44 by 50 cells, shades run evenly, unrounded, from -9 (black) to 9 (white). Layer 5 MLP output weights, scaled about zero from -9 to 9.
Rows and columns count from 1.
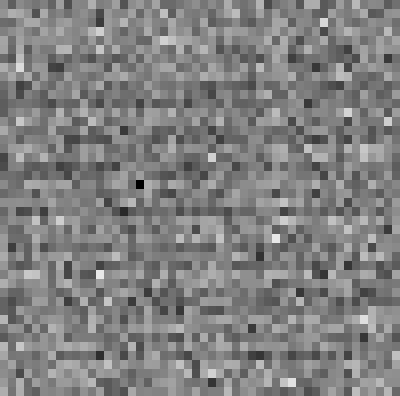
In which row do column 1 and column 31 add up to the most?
39
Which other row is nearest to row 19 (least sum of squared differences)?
12
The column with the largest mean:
8
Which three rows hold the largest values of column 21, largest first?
5, 2, 31
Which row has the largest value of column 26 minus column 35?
32
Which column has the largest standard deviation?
13
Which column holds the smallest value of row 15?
16
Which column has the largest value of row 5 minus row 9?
21
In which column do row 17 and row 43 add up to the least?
27
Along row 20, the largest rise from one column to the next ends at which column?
42
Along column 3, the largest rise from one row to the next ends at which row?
43
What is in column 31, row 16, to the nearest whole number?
-2
